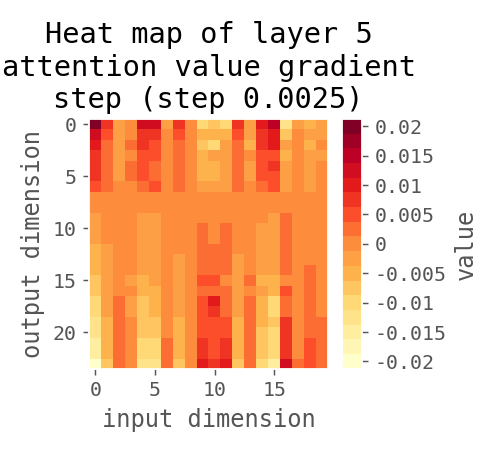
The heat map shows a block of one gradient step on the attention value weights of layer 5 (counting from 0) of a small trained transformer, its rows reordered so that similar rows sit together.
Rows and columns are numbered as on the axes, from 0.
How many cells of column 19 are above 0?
5
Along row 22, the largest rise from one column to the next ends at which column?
16
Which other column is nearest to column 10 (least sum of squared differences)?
9
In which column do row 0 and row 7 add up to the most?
0
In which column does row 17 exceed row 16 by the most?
10
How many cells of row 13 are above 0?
4
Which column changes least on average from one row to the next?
8
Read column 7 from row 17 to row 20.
-0.0025 -0.0025 -0.005 -0.005
